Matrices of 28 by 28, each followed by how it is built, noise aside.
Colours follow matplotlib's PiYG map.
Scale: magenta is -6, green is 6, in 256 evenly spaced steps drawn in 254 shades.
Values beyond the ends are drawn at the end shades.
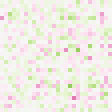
low rank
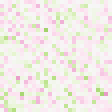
Toeplitz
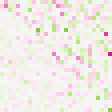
upper triangular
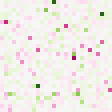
sparse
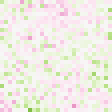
smooth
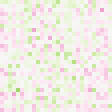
blocks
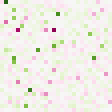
sparse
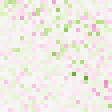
upper triangular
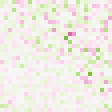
upper triangular
